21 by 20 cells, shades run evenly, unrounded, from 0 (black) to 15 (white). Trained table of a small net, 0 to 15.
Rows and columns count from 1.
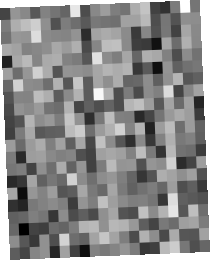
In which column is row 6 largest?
4
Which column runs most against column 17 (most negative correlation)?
19
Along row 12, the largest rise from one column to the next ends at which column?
10
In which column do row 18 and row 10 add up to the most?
17
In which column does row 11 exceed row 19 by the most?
2
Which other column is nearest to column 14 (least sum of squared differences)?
15
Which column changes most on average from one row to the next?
14
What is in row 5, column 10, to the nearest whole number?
13
